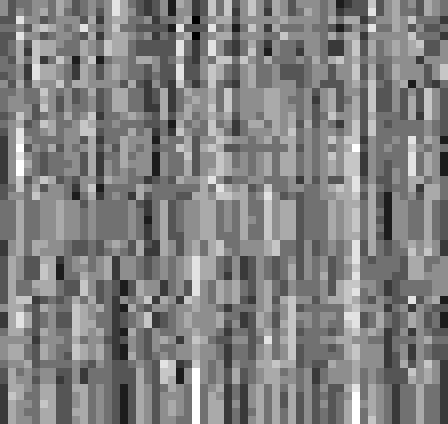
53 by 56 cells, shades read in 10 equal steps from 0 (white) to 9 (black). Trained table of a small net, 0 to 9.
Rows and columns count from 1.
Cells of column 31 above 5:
13
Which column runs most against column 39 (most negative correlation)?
20
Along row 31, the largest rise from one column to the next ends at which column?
46
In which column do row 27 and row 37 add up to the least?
45
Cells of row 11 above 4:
28
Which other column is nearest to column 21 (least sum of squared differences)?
54
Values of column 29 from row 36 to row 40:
4 4 4 7 5
